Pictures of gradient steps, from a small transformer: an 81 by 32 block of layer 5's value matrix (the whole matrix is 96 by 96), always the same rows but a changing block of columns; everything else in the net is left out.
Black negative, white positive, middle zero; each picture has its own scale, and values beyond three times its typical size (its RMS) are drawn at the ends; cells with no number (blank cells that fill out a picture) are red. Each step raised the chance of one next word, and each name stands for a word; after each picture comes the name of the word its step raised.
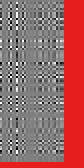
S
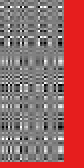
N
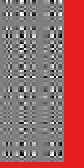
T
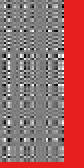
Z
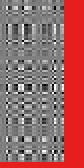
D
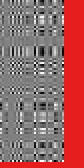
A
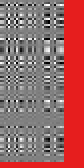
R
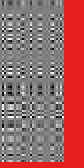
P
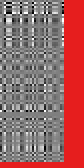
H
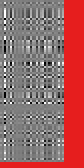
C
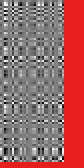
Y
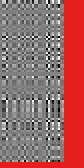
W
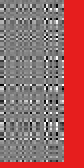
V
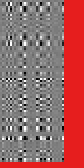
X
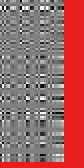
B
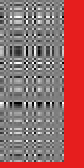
A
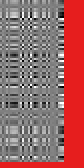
Z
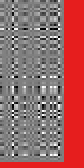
P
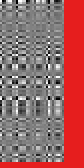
W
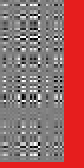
R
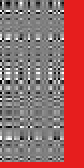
X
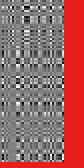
A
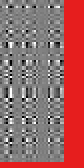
C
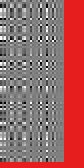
X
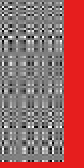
N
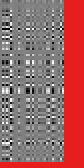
C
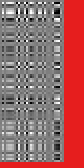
H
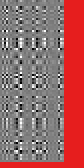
S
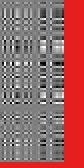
C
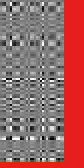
X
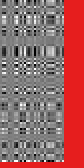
A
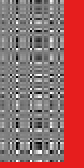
S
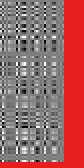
N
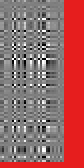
Z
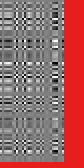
S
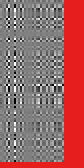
V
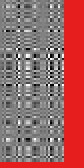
Z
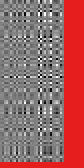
T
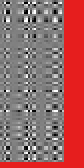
H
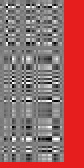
R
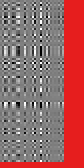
A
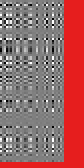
R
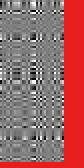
X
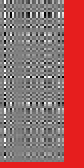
T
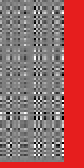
B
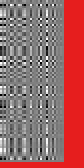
Y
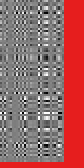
B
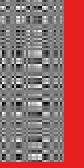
A
